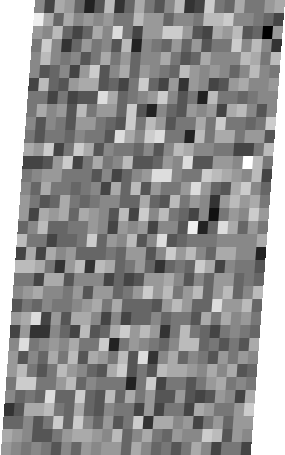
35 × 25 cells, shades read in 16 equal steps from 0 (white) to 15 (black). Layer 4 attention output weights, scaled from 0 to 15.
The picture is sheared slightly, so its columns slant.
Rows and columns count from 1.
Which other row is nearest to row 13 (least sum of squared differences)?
24
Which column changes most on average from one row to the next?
14
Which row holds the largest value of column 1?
32
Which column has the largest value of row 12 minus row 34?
22
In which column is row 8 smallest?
8
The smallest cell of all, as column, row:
23, 13
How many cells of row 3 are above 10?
4
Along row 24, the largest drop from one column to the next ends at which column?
21
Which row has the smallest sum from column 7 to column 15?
3
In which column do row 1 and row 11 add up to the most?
17
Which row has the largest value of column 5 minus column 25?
10
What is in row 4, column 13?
8
